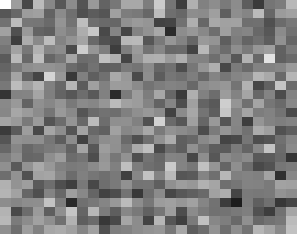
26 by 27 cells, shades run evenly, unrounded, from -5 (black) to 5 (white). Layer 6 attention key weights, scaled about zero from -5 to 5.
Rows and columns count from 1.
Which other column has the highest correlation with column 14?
25
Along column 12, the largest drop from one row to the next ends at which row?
20
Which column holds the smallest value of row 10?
24
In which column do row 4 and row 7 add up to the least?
12
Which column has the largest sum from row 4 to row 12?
4
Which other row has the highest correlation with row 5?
19
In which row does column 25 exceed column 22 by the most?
7
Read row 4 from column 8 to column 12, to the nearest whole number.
2 3 -2 0 -2
